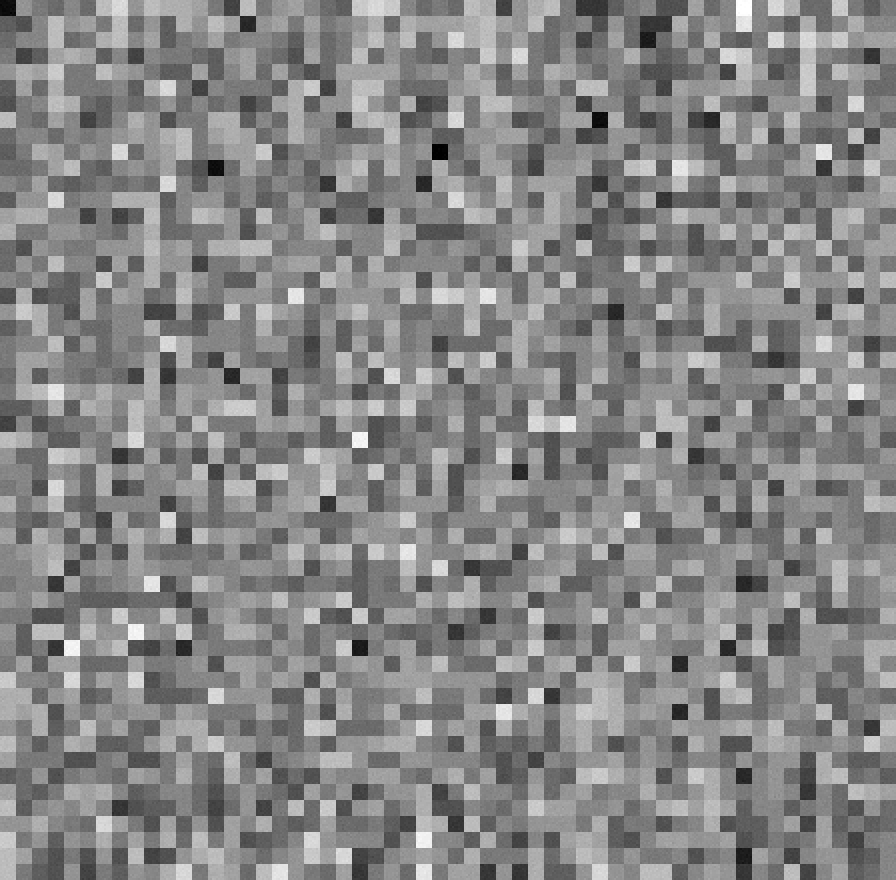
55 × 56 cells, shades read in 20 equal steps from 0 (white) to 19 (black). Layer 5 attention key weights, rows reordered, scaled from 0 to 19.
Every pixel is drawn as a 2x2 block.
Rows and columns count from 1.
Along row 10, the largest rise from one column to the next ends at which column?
28
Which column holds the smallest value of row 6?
11
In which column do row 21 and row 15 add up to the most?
37
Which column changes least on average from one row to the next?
39
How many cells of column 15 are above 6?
46
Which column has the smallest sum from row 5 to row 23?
25
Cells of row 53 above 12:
7
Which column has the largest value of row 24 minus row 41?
5
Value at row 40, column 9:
1
